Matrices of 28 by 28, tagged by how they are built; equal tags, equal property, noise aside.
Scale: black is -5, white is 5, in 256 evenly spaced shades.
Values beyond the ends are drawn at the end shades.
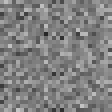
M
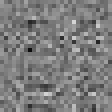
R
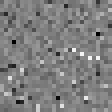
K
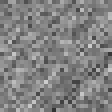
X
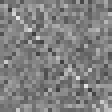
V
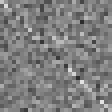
V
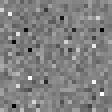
K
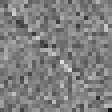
V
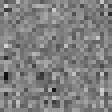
R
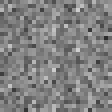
M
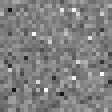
K
